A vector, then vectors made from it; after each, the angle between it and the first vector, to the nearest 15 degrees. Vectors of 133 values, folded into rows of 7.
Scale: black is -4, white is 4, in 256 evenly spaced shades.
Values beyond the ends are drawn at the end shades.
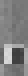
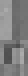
120 degrees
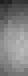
90 degrees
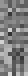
60 degrees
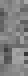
135 degrees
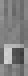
15 degrees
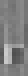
30 degrees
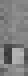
165 degrees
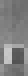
15 degrees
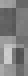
45 degrees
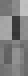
105 degrees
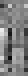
120 degrees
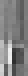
45 degrees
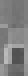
30 degrees
